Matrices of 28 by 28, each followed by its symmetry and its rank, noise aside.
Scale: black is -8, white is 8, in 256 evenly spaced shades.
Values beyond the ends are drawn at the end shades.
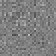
symmetric, rank four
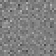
symmetric, rank four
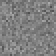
no symmetry, rank six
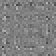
antisymmetric, rank four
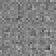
symmetric, rank six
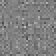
no symmetry, rank six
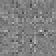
antisymmetric, rank four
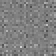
antisymmetric, rank four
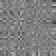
no symmetry, rank four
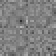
symmetric, rank four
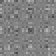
symmetric, rank three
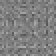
antisymmetric, rank four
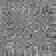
antisymmetric, rank six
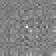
symmetric, rank four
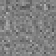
antisymmetric, rank four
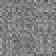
no symmetry, rank four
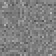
no symmetry, rank six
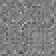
symmetric, rank four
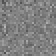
no symmetry, rank six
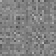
symmetric, rank four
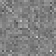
symmetric, rank four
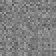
antisymmetric, rank six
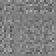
antisymmetric, rank four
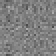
no symmetry, rank six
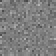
no symmetry, rank six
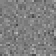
antisymmetric, rank six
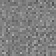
antisymmetric, rank six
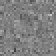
antisymmetric, rank six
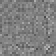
symmetric, rank six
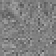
antisymmetric, rank six
